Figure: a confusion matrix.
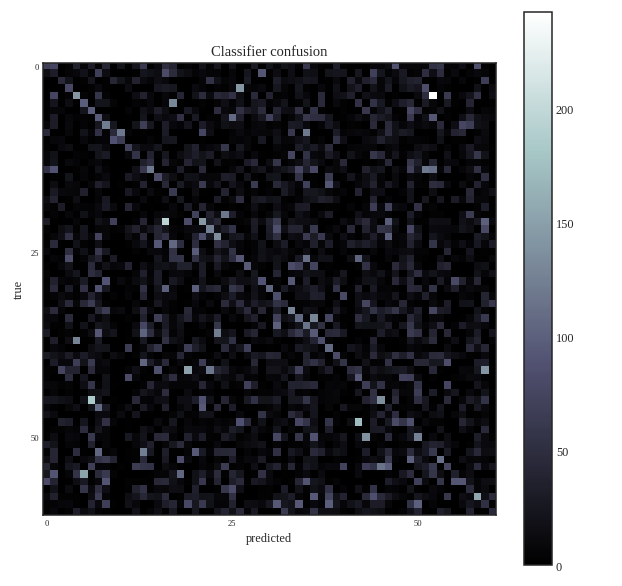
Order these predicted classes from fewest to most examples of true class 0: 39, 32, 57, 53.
57, 32, 39, 53
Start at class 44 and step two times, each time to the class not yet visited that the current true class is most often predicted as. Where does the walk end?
43
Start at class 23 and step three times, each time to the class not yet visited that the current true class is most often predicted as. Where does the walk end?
25
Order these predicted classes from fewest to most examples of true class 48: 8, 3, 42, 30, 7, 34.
30, 7, 3, 8, 34, 42
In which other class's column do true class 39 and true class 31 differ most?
40
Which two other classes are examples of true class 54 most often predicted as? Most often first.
45, 46
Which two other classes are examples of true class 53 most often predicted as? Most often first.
49, 18
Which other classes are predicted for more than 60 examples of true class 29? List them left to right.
8, 33, 55
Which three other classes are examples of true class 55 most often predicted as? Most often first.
5, 18, 1
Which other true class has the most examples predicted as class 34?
59
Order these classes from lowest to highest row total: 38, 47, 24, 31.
47, 31, 38, 24
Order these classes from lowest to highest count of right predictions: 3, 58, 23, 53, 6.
3, 6, 53, 23, 58
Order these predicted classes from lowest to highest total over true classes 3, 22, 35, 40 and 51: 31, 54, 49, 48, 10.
10, 48, 54, 49, 31
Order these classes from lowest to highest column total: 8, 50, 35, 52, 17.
17, 8, 50, 52, 35
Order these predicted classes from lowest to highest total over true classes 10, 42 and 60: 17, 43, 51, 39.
51, 43, 39, 17
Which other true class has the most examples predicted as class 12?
54
